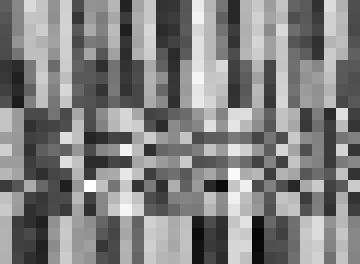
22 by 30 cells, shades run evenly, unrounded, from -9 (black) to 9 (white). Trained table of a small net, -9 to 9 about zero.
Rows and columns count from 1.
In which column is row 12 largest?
6
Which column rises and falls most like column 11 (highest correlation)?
20
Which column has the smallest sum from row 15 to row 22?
4
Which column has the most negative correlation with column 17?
15
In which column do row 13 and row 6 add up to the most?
24
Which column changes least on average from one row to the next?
5
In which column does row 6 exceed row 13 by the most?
28
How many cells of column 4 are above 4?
8
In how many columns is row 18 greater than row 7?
13
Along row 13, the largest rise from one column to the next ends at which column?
29
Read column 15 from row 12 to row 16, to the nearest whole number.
1 -1 1 -1 3
